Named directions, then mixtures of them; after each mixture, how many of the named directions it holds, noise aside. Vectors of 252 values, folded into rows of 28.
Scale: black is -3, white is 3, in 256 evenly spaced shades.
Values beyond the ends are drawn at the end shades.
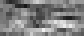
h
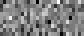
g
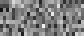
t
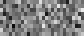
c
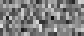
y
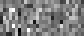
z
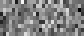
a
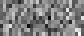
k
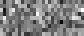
four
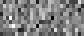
four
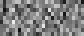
three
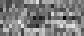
three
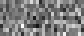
four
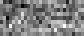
three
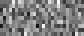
three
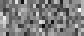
one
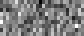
four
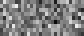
one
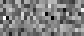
three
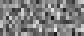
one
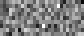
four
